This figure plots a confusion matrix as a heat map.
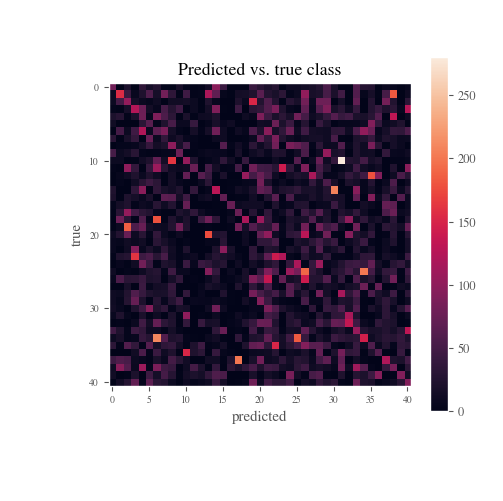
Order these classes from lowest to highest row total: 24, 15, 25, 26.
15, 24, 26, 25
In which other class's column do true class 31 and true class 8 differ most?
32
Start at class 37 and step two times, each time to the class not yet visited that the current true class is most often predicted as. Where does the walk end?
2
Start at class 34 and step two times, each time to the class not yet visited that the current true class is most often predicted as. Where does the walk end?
4
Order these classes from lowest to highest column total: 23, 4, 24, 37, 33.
23, 37, 24, 4, 33
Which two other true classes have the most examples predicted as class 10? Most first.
36, 31
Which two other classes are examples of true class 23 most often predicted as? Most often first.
3, 22
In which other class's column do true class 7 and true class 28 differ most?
31
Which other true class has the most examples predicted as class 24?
25
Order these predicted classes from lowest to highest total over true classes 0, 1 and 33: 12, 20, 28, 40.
12, 28, 20, 40
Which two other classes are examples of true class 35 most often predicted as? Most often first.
22, 26
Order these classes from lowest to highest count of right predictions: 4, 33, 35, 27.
27, 35, 4, 33
